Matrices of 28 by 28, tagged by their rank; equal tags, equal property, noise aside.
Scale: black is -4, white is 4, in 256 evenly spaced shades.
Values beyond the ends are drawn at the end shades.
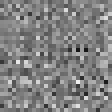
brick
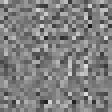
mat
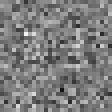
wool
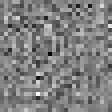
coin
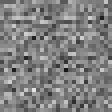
wool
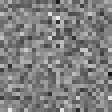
wool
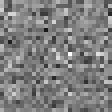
brick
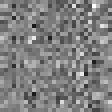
brick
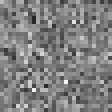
coin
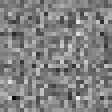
mat
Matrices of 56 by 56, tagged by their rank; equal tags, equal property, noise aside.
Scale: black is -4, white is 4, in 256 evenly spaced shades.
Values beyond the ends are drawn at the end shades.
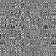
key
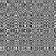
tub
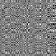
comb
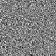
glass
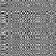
tub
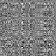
key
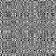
comb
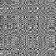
comb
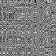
key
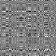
tub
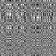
tub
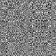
key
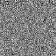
glass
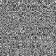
glass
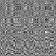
tub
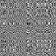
comb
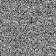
glass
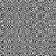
comb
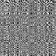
comb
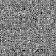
glass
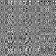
comb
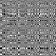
tub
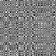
tub
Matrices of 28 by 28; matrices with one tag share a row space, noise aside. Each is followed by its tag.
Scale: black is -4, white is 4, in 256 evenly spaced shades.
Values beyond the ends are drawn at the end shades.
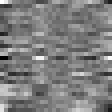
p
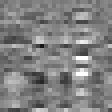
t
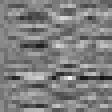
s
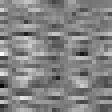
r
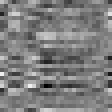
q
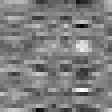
t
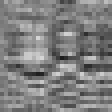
s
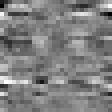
p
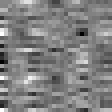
r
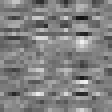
t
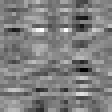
t
